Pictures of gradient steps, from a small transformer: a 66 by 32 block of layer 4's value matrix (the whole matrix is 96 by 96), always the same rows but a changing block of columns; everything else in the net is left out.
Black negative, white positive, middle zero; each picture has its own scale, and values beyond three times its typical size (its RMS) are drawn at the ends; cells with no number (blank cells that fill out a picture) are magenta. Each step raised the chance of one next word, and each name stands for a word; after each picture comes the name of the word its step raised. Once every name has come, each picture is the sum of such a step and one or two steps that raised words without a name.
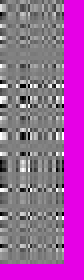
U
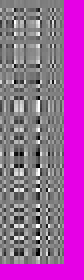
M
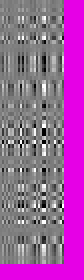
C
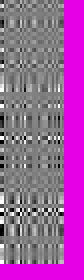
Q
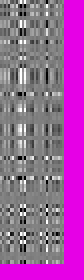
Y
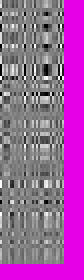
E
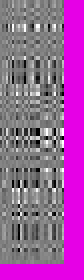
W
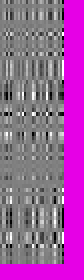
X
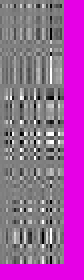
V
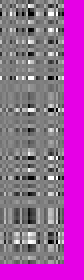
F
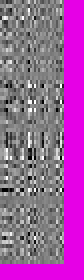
M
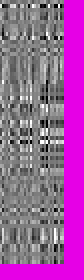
V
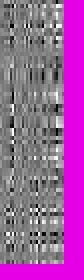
Y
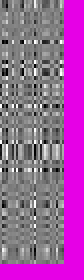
C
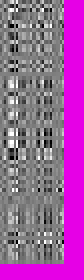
W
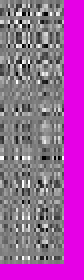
E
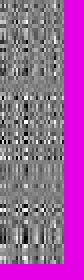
V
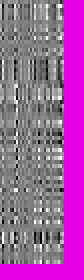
V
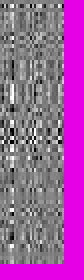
W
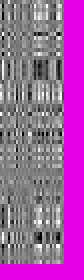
X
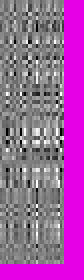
W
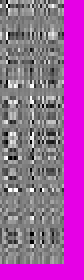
V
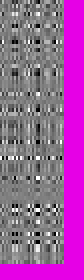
Y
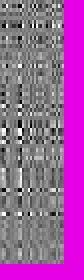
W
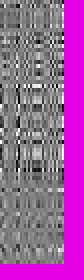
U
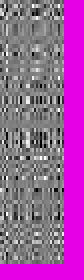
F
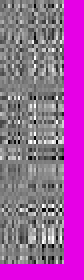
V
